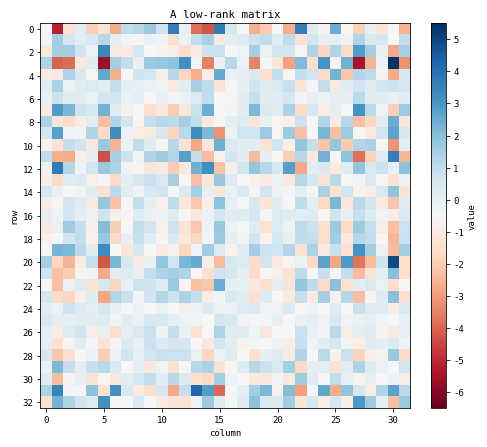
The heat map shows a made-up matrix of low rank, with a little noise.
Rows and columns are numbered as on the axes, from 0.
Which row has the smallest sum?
0
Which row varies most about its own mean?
3
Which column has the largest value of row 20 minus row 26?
30
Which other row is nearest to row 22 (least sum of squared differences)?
13
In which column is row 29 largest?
1
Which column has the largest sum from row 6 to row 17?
27
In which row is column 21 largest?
12
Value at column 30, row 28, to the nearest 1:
2
